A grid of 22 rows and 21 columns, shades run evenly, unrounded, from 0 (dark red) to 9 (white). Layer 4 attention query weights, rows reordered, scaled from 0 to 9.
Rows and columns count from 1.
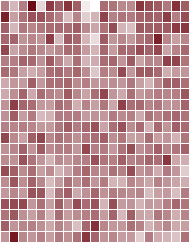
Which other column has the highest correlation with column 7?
21
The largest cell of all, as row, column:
1, 11
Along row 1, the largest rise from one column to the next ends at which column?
5
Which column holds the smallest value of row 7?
14
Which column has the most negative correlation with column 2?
16
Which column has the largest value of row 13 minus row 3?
20
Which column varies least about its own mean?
7
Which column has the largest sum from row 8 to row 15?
6
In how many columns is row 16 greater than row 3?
14
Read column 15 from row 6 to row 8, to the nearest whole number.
3 5 4
